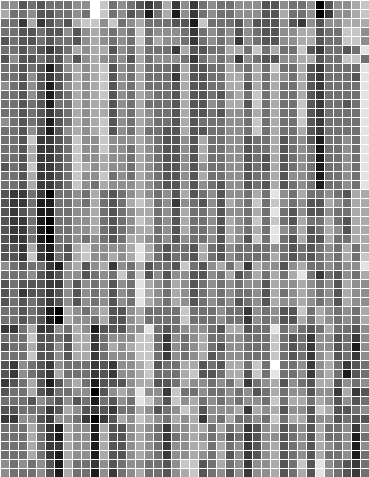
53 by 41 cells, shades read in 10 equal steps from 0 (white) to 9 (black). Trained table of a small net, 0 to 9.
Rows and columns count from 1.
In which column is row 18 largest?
36
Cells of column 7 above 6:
10
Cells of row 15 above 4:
26
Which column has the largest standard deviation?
11
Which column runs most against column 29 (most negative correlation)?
23
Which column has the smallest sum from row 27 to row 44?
16
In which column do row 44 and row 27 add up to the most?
6
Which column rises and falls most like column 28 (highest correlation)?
32
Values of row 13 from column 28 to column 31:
5 3 5 3
